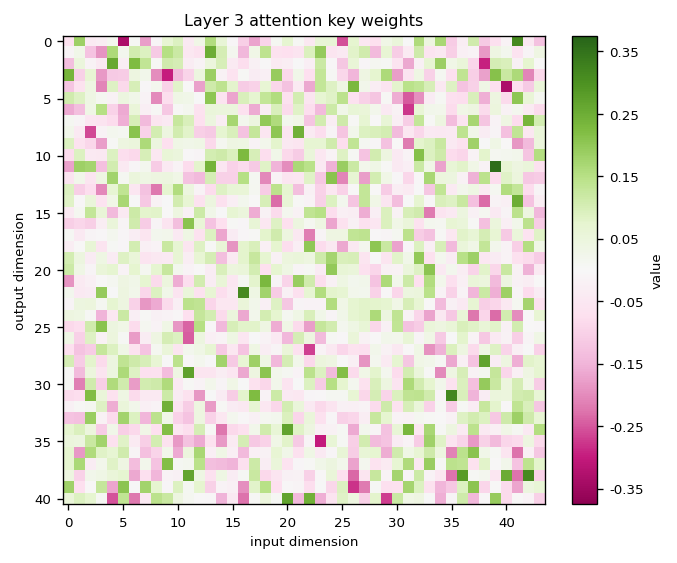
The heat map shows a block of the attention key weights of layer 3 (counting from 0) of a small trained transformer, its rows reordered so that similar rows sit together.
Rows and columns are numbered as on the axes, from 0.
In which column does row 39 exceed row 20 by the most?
37
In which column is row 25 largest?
3
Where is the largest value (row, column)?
11, 39
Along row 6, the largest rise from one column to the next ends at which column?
32
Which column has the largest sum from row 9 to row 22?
16
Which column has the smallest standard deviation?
15
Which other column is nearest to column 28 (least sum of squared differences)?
36
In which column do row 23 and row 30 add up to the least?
6
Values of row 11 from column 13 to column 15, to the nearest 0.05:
0.25 -0.05 -0.1
